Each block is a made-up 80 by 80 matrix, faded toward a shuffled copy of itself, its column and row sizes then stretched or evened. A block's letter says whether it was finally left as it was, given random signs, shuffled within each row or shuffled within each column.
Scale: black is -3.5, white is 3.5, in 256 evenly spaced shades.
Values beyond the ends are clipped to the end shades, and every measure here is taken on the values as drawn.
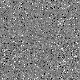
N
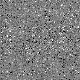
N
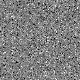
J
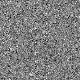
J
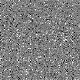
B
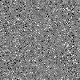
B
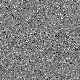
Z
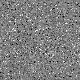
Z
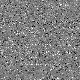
Z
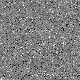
Z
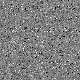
Z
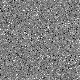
Z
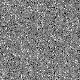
J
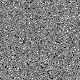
Z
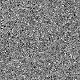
J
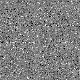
Z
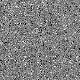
N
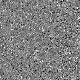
J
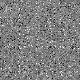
B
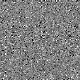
B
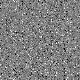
J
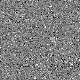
Z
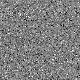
Z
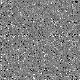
N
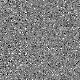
N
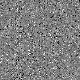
N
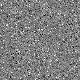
J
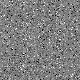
J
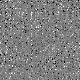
B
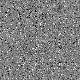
J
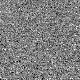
Z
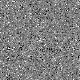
N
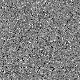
Z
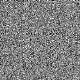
N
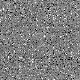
N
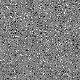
B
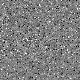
Z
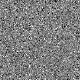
N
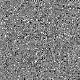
N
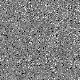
N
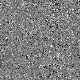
N
